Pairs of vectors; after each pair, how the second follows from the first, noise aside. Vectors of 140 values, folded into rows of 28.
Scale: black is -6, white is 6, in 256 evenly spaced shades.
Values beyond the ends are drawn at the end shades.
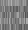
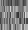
negated, scaled up.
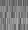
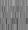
negated, partly zeroed.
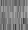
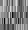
wrapped around, scaled up.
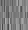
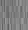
shrunk.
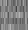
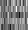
negated, scaled up.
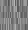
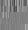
negated, partly zeroed.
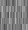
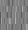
partly zeroed.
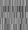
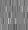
reversed, negated, partly zeroed.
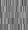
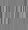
partly zeroed.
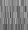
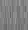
shrunk.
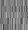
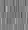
reversed, negated, partly zeroed.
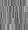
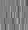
negated, partly zeroed.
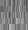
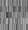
wrapped around, negated.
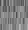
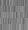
shrunk.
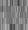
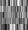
negated, scaled up.
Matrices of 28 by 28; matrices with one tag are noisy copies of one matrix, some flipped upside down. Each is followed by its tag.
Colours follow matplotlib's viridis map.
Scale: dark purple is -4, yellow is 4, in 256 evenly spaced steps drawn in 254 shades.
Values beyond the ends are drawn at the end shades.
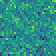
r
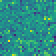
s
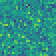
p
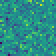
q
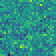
q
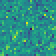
r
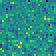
s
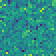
q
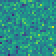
q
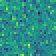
r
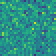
r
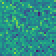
r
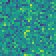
q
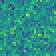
p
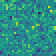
r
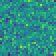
q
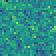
r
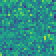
s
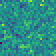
q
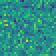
p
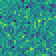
p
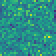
s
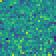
s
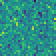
r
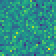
r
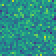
s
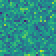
q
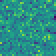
s
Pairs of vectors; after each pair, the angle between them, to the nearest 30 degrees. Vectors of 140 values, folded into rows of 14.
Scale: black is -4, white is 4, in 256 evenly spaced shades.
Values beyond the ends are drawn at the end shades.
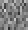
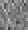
30 degrees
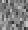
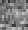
120 degrees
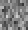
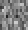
150 degrees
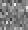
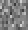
120 degrees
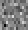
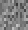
120 degrees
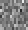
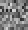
90 degrees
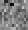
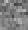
120 degrees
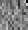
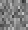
120 degrees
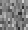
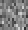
150 degrees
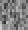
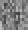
30 degrees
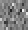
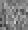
120 degrees
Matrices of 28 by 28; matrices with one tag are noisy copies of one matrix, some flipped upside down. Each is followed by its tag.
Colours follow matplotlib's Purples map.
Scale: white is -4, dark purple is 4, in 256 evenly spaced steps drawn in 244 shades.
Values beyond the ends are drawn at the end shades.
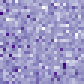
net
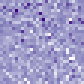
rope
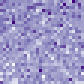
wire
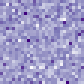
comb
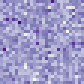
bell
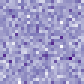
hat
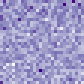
wire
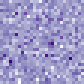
hat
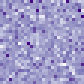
comb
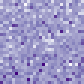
rope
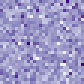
comb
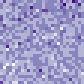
wire
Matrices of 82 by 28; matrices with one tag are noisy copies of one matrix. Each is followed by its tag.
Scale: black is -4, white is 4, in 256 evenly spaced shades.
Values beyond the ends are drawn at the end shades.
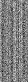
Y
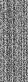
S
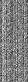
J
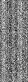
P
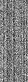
S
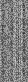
Y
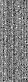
S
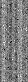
P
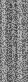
P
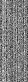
J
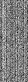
J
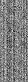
S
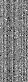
S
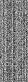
S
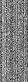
J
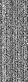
J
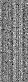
Y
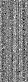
Y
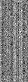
Y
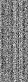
Y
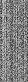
J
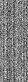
S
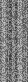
P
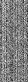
J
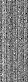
J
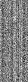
Y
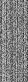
J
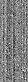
S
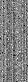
S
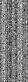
P
